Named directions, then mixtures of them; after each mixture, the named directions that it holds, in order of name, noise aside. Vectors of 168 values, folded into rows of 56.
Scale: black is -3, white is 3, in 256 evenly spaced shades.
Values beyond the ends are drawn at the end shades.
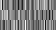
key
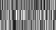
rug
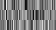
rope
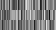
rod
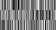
key, rod, rope.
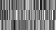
key, rod, rug.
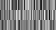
rod, rug.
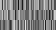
key.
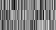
rod, rope.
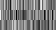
rod, rope, rug.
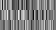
key, rope, rug.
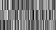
key, rope.
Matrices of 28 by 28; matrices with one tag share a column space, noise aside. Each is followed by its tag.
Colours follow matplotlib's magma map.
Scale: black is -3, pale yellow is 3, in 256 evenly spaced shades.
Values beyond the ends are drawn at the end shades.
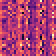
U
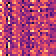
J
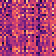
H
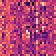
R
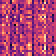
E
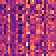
E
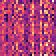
E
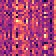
U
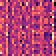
R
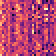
E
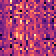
U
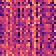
J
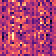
R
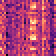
U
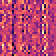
E
